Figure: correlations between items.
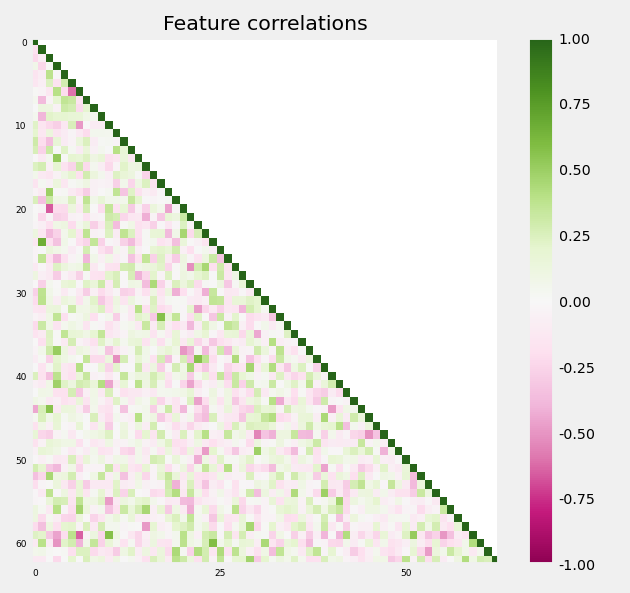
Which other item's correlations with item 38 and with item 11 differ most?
22
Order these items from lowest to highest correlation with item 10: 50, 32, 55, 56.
55, 56, 32, 50
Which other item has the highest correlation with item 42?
59
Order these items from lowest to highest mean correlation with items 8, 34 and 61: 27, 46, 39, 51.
39, 46, 51, 27
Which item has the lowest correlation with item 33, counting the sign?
43
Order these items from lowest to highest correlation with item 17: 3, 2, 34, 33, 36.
36, 2, 3, 34, 33
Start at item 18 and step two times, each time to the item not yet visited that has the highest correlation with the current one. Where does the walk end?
44
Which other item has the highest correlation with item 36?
32
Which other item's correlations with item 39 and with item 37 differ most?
21
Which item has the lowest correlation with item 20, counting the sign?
2
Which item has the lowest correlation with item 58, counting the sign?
15
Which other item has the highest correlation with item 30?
49
